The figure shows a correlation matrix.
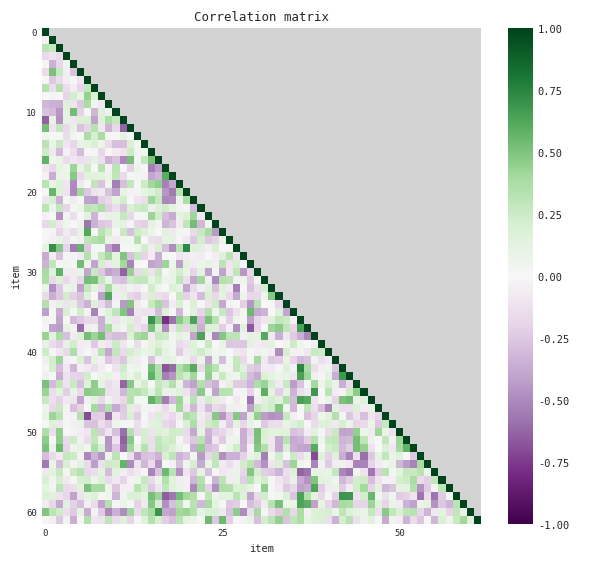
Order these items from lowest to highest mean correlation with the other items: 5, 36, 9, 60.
9, 5, 36, 60
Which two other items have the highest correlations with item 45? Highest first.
38, 31
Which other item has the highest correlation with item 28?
11
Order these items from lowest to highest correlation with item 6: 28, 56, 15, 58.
15, 58, 56, 28
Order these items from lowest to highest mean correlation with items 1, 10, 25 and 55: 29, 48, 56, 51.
51, 48, 56, 29
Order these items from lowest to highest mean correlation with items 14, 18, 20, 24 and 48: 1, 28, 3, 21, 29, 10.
28, 10, 3, 29, 21, 1
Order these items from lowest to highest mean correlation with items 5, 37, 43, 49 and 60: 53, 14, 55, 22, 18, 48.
18, 55, 53, 22, 14, 48
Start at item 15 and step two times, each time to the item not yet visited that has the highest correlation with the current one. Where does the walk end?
42
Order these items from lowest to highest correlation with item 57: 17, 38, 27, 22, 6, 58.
58, 27, 17, 22, 6, 38
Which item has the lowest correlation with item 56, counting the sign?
37
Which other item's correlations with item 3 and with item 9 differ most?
48
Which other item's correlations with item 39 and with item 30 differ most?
2
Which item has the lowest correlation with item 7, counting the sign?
35
